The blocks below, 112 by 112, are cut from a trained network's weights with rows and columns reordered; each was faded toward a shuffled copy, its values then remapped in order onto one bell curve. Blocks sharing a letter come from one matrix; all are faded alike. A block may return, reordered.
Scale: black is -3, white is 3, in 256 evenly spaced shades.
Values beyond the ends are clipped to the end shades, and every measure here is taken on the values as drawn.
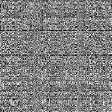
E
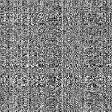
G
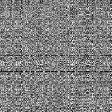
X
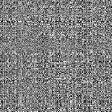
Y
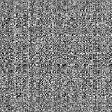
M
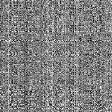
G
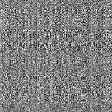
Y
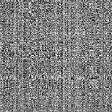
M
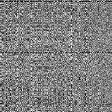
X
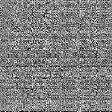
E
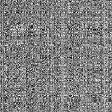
M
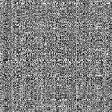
M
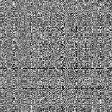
X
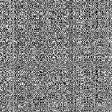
M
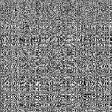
M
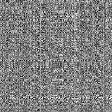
M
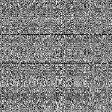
X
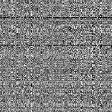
X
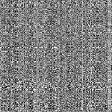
G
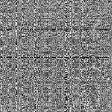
X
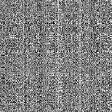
G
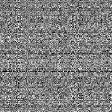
E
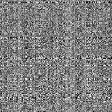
Y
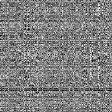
E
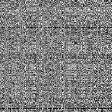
X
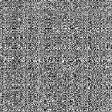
Y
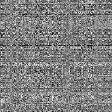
E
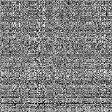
E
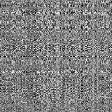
M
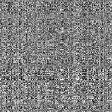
M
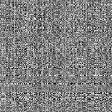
Y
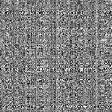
M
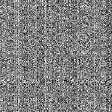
G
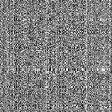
G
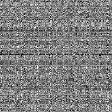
E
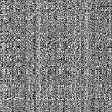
M
